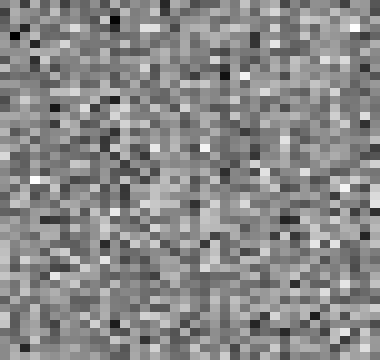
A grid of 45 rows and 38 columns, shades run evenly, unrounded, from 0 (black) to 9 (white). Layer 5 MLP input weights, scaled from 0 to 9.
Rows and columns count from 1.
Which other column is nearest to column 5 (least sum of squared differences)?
14
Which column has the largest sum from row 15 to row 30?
21
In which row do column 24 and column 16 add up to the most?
4
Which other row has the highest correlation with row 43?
15
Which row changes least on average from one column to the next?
7
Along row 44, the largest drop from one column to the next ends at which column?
3
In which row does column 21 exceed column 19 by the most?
19
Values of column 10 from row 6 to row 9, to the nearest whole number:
4 4 5 4
